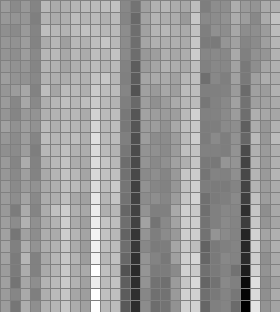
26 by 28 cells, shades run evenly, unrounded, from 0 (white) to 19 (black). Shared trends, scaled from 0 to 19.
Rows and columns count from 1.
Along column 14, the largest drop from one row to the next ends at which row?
9
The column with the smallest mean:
10
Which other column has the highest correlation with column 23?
18
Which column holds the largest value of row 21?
25
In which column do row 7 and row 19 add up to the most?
14
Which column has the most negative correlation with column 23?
19
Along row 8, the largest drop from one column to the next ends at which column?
15
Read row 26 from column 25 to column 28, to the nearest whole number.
19 2 8 7
